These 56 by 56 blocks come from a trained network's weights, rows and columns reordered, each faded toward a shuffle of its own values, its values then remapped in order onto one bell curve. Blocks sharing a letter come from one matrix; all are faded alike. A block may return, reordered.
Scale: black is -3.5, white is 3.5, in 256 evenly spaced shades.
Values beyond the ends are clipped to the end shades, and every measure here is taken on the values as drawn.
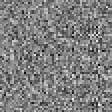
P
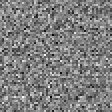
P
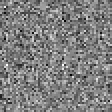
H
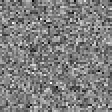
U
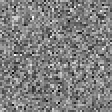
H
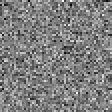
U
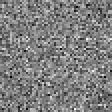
H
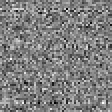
U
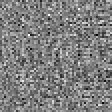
P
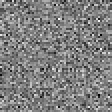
P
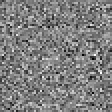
P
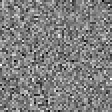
H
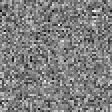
H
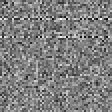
U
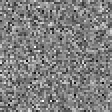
H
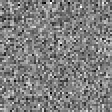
H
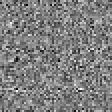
P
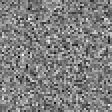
H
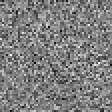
P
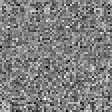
P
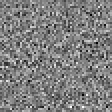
U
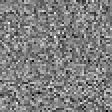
P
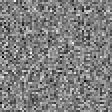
P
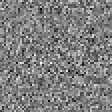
U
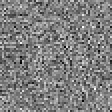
P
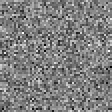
U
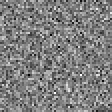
H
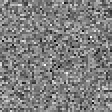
P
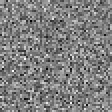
H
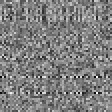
U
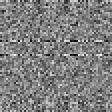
U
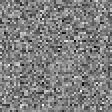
P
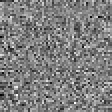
P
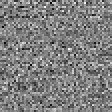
U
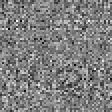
U
